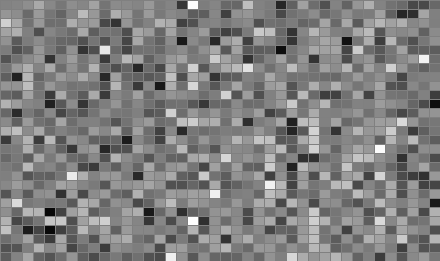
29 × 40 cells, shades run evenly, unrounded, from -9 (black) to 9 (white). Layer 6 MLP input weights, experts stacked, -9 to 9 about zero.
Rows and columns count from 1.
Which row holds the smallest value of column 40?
12
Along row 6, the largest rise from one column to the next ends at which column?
10
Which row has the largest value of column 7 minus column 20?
20
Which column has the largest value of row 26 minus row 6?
8
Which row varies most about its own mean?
25
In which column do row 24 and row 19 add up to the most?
3
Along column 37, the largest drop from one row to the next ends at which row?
28
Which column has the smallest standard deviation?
22
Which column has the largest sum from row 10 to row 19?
29
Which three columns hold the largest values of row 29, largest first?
16, 27, 31
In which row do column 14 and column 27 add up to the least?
24
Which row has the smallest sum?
5
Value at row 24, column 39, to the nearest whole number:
-4
